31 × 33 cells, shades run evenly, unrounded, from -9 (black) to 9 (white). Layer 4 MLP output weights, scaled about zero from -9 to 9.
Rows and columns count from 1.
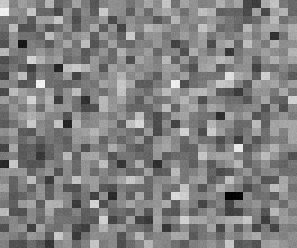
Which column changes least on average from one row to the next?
22
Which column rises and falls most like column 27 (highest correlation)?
26
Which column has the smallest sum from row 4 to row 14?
1
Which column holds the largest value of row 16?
16
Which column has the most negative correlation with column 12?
11
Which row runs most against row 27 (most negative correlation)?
10
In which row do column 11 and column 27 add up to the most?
19
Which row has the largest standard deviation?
25
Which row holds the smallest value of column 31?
5
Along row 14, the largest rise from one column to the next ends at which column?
12
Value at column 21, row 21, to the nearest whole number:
-1
